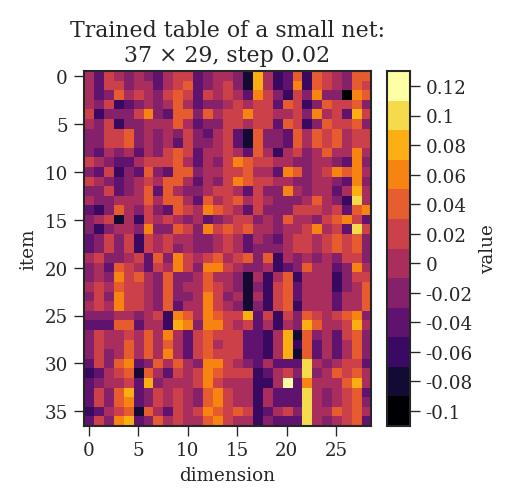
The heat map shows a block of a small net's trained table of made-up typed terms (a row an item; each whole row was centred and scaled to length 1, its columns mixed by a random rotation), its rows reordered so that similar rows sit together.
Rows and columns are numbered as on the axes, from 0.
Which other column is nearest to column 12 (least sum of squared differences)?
13
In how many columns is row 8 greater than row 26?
6
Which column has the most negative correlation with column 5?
25
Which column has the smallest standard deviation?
14
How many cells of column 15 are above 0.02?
4
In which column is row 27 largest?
20
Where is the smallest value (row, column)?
2, 26
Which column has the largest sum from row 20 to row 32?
12
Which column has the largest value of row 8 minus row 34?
17
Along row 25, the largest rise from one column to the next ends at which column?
9
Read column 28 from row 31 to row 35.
0 0 -0.04 -0.02 0
